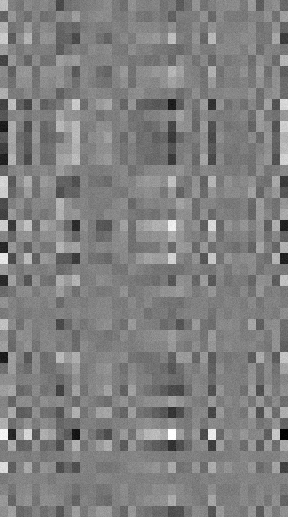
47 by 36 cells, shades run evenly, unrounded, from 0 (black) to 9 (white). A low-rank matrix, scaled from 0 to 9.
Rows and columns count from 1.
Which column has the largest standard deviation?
1
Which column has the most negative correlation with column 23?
17
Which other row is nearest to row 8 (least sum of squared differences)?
37
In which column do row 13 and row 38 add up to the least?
22
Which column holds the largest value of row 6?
36
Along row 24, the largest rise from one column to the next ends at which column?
27
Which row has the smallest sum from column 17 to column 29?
10
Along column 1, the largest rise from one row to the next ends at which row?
24
